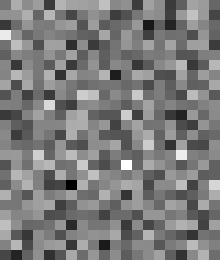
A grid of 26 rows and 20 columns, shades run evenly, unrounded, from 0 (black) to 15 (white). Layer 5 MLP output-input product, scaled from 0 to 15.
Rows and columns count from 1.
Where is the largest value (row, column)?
17, 12
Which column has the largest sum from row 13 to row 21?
4
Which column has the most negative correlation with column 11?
5
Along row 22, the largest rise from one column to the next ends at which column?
14
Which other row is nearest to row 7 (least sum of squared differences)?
9
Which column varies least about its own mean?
15
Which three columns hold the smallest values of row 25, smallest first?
10, 7, 3
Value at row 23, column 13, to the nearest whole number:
8
